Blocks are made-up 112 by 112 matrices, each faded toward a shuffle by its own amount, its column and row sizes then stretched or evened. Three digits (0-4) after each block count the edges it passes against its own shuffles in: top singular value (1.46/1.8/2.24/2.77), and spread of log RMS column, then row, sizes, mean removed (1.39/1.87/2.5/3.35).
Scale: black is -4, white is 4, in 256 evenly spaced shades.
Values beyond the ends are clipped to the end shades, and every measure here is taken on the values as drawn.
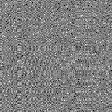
4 1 0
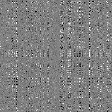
4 4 2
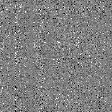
1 3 2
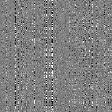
4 4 1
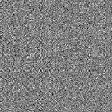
3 2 1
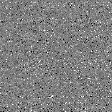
0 1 2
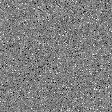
1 0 0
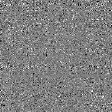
1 2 3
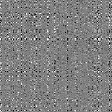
4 4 3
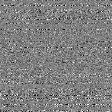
1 0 4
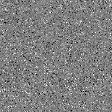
1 1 2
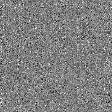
1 2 1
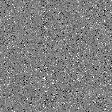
0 2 0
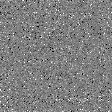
0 1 2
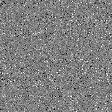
1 0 2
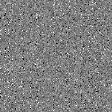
0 3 1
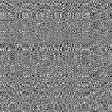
4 1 3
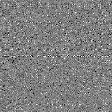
3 1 2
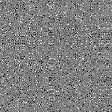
3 1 1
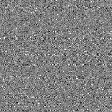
3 0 3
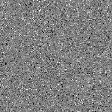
2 1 0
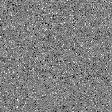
1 1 0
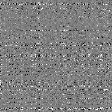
3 2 4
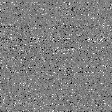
0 1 3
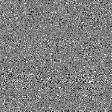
0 1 3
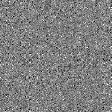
2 2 1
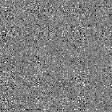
1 3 3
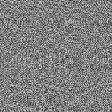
3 0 1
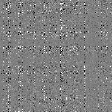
2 4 3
